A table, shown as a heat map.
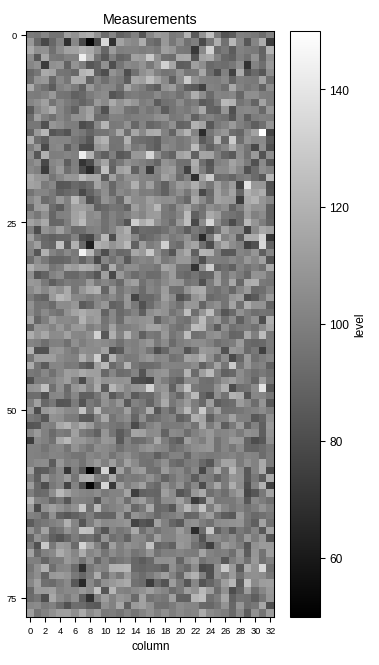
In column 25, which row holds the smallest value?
5
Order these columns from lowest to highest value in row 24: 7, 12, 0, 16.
12, 0, 16, 7
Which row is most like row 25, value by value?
24
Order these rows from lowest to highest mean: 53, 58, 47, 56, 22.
58, 56, 53, 22, 47
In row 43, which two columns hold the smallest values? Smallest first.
27, 10
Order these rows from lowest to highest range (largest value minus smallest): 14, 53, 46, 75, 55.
55, 53, 46, 14, 75
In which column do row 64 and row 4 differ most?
18
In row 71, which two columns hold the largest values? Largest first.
31, 26
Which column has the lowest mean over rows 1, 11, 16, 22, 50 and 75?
8
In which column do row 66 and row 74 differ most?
22
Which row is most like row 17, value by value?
15
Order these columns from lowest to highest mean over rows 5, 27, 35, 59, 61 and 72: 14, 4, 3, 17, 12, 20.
14, 20, 17, 12, 3, 4
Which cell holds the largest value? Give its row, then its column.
13, 31
